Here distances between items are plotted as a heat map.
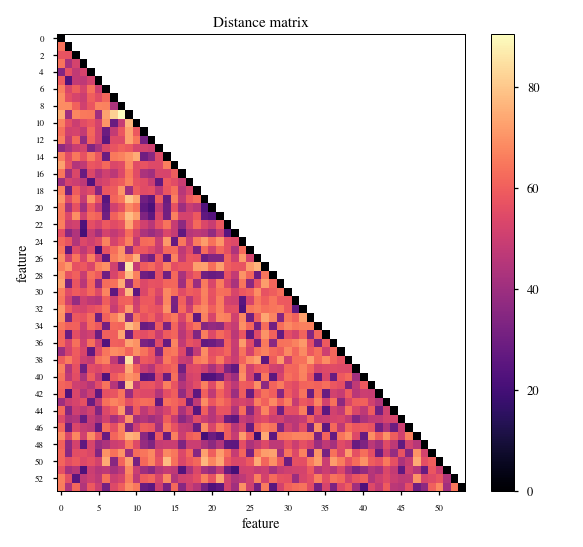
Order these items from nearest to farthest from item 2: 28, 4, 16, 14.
4, 16, 28, 14
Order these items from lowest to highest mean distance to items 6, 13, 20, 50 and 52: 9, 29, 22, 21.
21, 22, 29, 9
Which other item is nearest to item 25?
5
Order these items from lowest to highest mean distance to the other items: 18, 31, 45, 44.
45, 44, 18, 31
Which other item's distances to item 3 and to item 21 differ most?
22
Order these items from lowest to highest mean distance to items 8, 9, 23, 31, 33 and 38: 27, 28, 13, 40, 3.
3, 13, 27, 40, 28
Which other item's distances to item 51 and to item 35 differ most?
9
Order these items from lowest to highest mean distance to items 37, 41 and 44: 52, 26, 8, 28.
52, 8, 28, 26
